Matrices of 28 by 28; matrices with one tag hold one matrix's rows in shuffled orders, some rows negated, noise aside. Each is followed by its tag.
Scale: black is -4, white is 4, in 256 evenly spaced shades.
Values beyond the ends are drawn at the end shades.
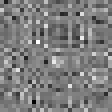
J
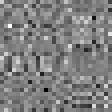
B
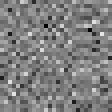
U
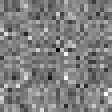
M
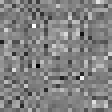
J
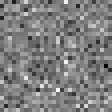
M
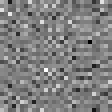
U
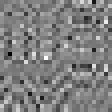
B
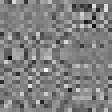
B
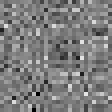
J
